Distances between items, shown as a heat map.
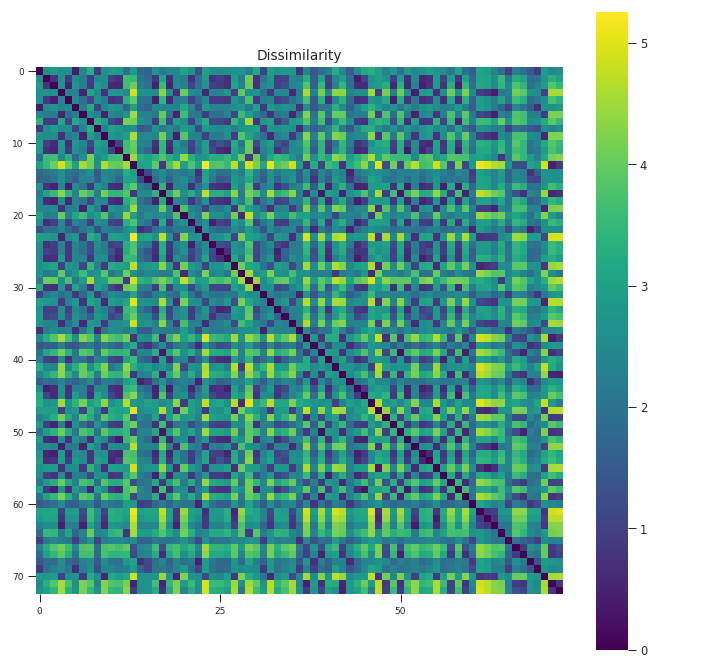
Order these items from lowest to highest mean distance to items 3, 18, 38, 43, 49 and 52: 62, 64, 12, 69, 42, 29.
69, 62, 64, 12, 29, 42
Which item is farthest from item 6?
13
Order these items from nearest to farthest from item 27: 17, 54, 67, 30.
30, 54, 67, 17
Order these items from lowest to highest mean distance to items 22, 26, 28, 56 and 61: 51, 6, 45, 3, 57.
51, 45, 6, 3, 57
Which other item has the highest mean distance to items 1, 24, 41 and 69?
29
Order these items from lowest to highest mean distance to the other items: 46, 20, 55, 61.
55, 20, 61, 46
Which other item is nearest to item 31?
36
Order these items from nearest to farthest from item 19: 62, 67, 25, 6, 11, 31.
6, 62, 31, 25, 11, 67
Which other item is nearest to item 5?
0
